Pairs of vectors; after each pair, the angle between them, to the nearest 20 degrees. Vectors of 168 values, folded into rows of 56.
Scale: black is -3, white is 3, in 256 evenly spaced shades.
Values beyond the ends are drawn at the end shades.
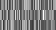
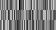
60 degrees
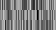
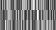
160 degrees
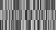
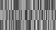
20 degrees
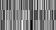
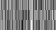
160 degrees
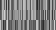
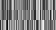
140 degrees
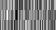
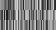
140 degrees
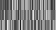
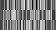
80 degrees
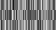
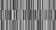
20 degrees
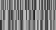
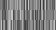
120 degrees
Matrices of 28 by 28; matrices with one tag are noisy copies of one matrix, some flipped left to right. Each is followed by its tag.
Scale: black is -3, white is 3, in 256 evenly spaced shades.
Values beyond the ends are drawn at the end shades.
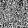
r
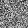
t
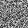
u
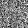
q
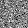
t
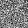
t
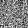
r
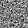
u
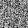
q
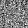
r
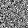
u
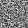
u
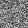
t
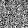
r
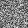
t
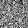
r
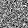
u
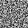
u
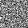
u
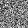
t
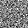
u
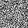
t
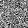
q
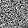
u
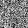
q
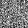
q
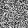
t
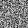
q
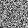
u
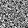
u
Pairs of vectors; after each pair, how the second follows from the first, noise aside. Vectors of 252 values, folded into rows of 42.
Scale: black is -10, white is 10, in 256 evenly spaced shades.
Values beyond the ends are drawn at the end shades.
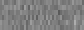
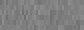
wrapped around, negated, shrunk.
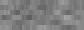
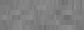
negated, shrunk.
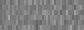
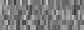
wrapped around, scaled up.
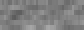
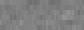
reversed, negated, shrunk.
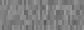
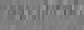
negated, partly zeroed.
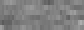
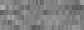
reversed.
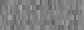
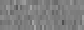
reversed, negated, partly zeroed.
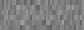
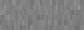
wrapped around, negated, shrunk.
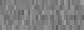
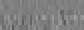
negated, partly zeroed.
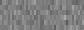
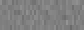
negated, shrunk.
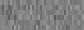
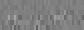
negated, partly zeroed.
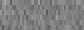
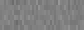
wrapped around, negated, shrunk.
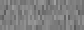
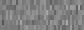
wrapped around.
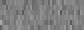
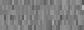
reversed.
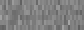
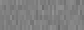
wrapped around, negated, shrunk.
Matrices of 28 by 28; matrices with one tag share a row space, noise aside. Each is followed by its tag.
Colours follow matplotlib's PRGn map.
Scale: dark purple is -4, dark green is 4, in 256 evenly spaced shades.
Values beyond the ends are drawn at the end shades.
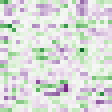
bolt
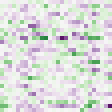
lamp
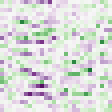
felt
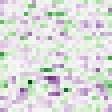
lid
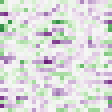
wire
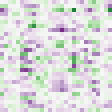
lamp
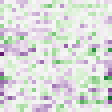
wire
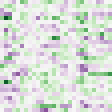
bolt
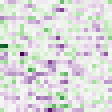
lid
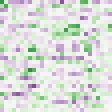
lamp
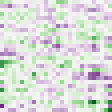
wire
